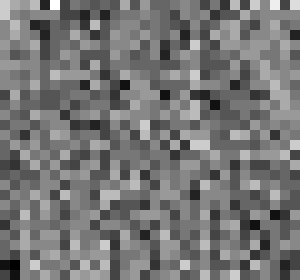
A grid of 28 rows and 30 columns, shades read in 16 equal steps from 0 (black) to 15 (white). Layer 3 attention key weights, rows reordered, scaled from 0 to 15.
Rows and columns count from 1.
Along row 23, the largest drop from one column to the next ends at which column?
25
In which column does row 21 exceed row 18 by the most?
11
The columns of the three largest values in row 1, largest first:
6, 28, 30
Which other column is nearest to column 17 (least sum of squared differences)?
5
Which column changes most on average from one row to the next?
26
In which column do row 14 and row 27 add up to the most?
19
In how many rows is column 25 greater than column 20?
9
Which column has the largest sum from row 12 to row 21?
21
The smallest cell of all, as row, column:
27, 2
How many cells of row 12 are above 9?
4
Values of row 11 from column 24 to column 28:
7 7 7 9 7
